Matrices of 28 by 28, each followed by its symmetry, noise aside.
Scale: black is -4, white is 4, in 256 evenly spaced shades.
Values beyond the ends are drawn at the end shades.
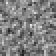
no symmetry.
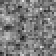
mirrored top to bottom.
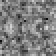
mirrored top to bottom.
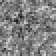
symmetric.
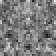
mirrored left to right.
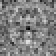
mirrored left to right.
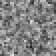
no symmetry.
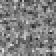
antisymmetric.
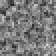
symmetric.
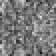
mirrored top to bottom.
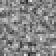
same after a half turn.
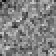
symmetric.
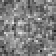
mirrored top to bottom.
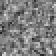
no symmetry.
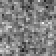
antisymmetric.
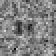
mirrored top to bottom.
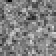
no symmetry.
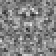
mirrored left to right.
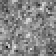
same after a half turn.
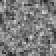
same after a half turn.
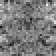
mirrored left to right.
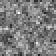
same after a half turn.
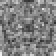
mirrored left to right.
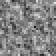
same after a half turn.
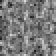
mirrored top to bottom.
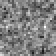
no symmetry.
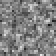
symmetric.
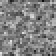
no symmetry.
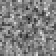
same after a half turn.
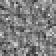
antisymmetric.
